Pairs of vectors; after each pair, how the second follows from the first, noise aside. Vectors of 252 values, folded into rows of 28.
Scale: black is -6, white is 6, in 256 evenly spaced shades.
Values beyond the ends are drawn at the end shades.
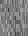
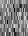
wrapped around, scaled up.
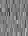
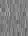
negated, shrunk.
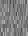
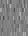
wrapped around, partly zeroed.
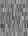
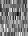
wrapped around, scaled up.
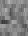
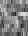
reversed, negated, scaled up.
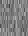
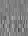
reversed, partly zeroed.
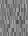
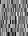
wrapped around, scaled up.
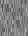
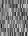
reversed, negated, scaled up.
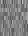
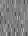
reversed, negated, partly zeroed.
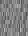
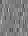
reversed, negated, partly zeroed.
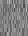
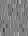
reversed, partly zeroed.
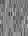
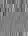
reversed, negated, partly zeroed.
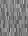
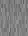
negated, shrunk.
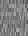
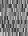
reversed, negated, scaled up.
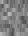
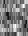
wrapped around, scaled up.
